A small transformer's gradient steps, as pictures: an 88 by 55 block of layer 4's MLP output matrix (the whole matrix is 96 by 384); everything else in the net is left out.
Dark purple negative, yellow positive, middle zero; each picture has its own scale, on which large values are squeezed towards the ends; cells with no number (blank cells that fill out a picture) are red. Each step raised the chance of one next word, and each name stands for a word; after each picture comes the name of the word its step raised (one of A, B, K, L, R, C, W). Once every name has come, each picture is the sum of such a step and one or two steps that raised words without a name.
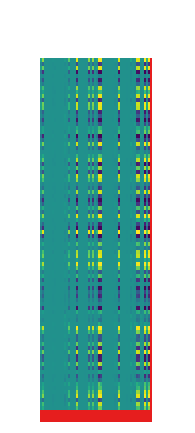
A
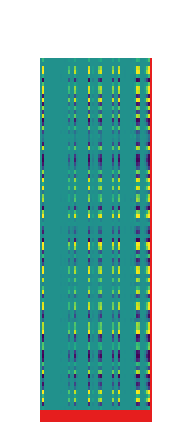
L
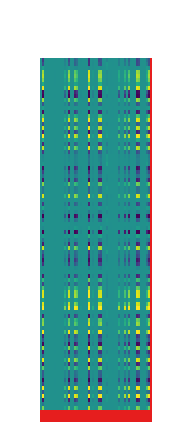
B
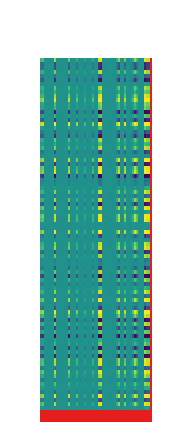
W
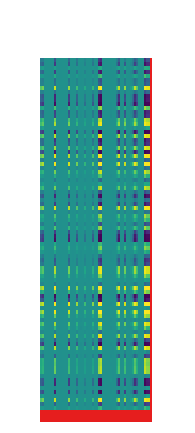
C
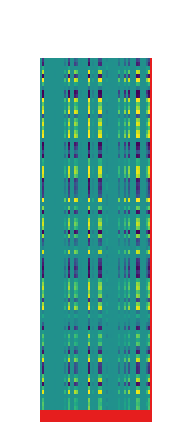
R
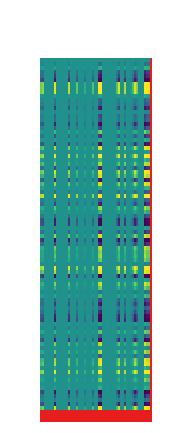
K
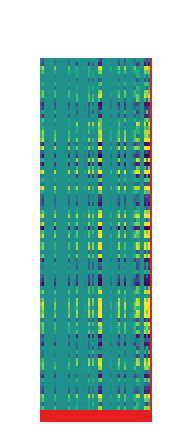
W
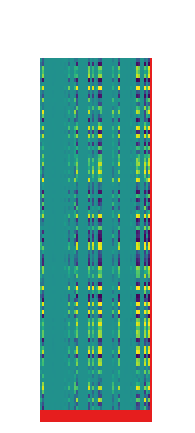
C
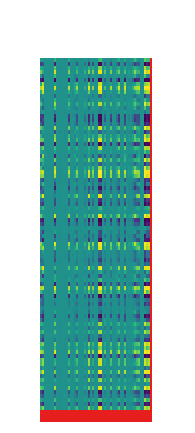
K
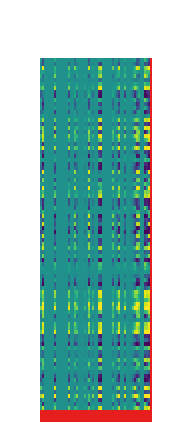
B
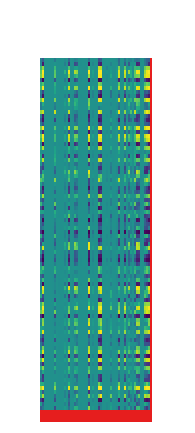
B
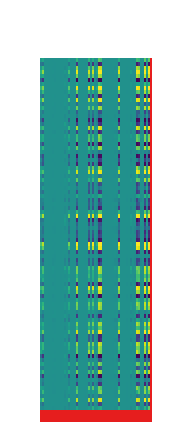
L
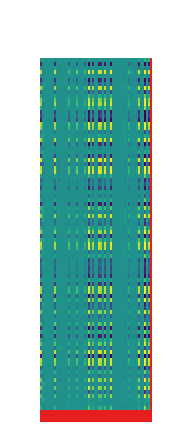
W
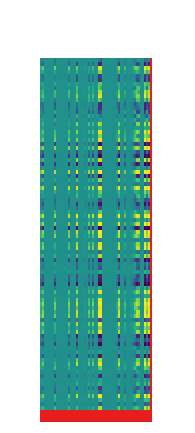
W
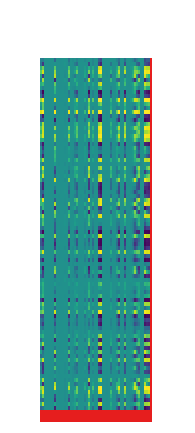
R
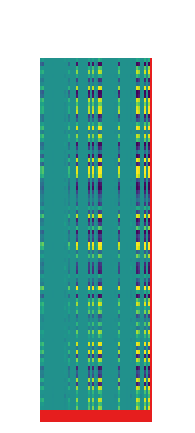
R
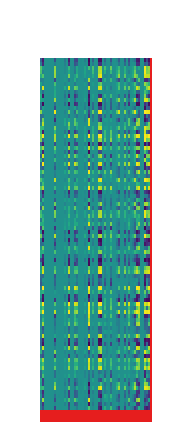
C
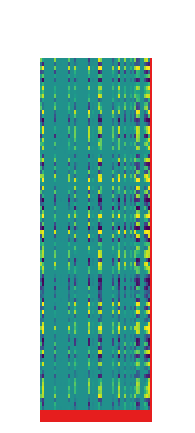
A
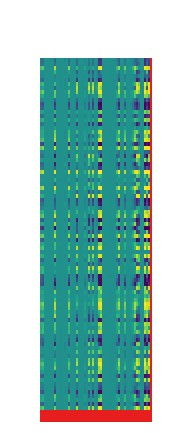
K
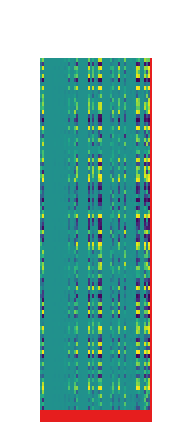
A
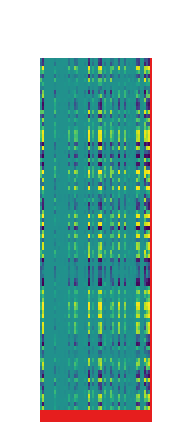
R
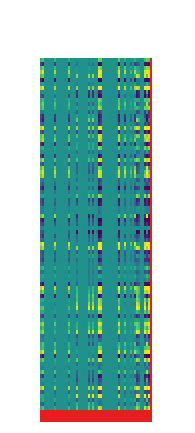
B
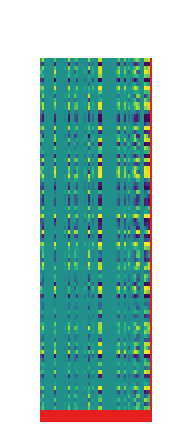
A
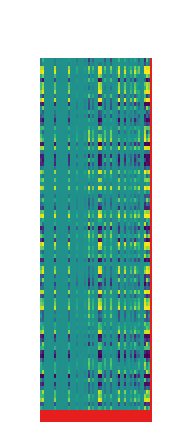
L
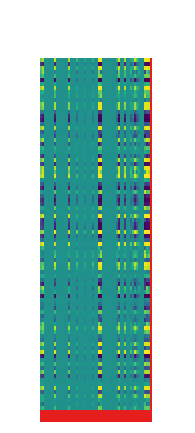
A
